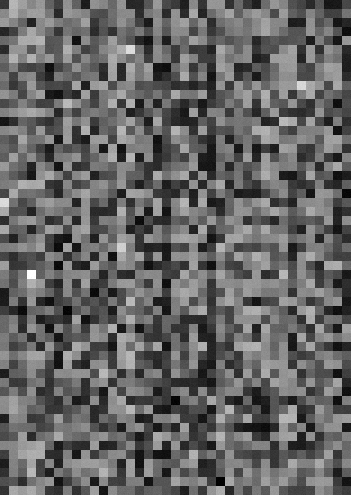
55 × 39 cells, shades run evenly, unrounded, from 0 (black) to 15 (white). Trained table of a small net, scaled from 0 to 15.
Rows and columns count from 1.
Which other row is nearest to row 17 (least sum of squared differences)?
9
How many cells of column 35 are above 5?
34
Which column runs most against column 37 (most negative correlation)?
18
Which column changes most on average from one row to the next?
38
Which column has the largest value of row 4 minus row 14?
30
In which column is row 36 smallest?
10
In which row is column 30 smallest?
48
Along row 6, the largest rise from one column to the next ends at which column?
25
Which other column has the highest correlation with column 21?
23
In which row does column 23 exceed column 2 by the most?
35
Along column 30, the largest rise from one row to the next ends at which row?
15
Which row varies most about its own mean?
39
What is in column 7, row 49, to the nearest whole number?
10
